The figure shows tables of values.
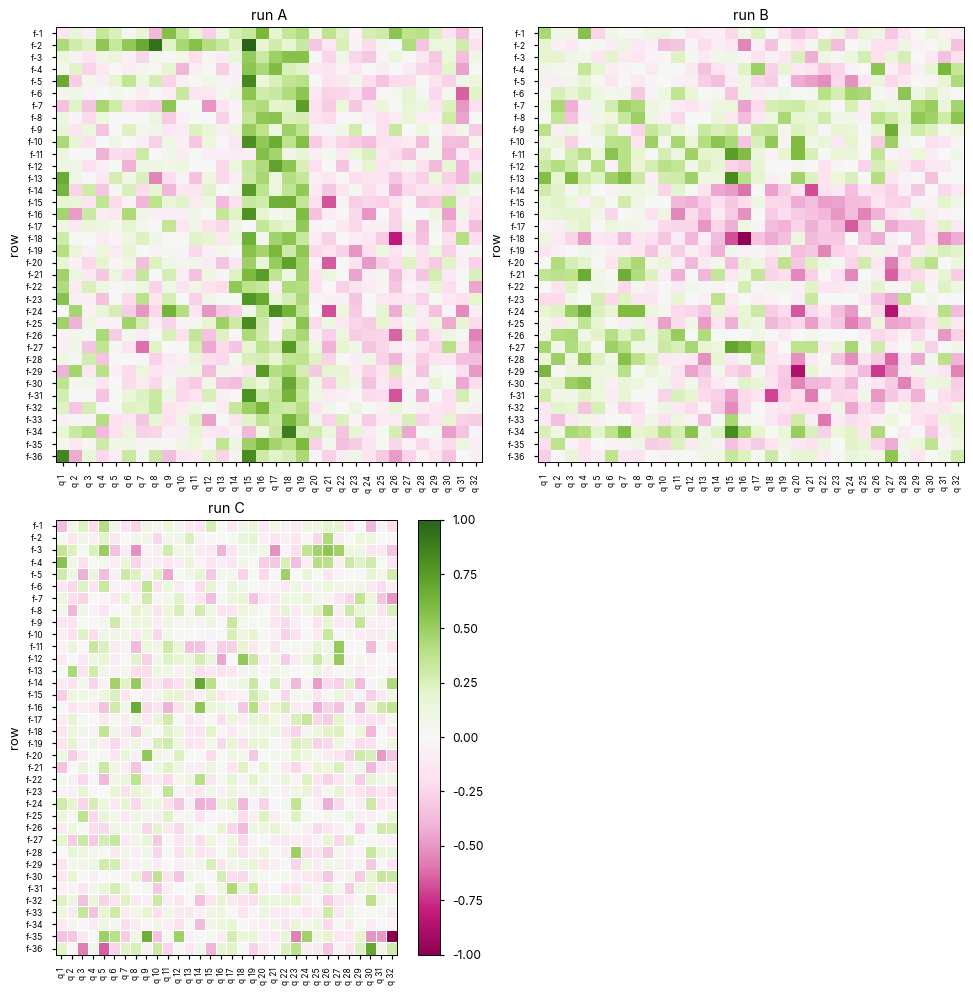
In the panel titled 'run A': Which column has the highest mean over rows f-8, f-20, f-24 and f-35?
q 17
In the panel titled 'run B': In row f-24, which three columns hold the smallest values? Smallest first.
q 27, q 20, q 24
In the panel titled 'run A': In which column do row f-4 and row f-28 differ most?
q 3
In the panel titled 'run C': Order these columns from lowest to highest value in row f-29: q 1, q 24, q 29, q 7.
q 1, q 7, q 29, q 24
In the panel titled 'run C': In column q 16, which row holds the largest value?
f-30
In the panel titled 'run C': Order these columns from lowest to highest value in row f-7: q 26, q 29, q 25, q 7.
q 26, q 25, q 7, q 29
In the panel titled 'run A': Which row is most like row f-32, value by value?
f-9
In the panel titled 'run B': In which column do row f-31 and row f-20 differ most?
q 21
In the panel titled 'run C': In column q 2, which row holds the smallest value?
f-8
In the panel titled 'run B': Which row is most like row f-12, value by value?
f-26
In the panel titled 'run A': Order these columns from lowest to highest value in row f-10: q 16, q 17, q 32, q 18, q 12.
q 32, q 12, q 18, q 16, q 17
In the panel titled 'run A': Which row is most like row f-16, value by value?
f-25
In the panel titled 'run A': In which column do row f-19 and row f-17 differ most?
q 15
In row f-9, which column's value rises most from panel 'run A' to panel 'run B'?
q 27
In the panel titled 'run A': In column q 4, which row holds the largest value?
f-2
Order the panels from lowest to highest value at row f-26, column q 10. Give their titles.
run A, run C, run B
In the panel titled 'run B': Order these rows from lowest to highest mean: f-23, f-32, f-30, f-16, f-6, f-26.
f-16, f-32, f-30, f-23, f-26, f-6
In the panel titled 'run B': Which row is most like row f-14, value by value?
f-31
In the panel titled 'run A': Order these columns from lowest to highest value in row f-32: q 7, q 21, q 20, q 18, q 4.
q 20, q 4, q 21, q 7, q 18
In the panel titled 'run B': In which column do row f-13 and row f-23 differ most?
q 15
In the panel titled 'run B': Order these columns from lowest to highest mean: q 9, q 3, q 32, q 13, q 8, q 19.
q 13, q 19, q 32, q 9, q 8, q 3
